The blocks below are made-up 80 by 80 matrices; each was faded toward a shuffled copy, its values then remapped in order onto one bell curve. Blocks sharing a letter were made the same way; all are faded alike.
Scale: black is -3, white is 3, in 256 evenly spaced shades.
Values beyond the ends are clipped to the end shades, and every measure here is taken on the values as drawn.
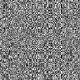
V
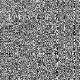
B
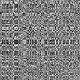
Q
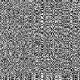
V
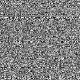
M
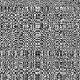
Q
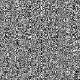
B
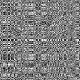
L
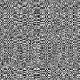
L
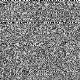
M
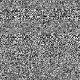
M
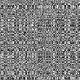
L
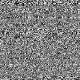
M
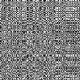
L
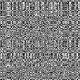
L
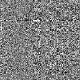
B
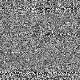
M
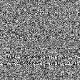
M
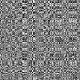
L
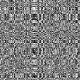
Q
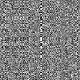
V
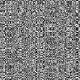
V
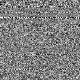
M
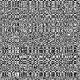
L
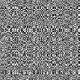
L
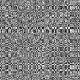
L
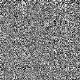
B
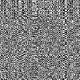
V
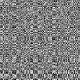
L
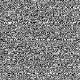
M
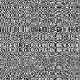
Q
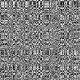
L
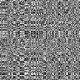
L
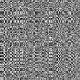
L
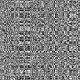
Q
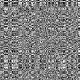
L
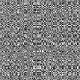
L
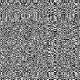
V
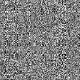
B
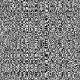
V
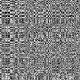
Q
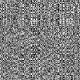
V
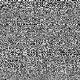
M
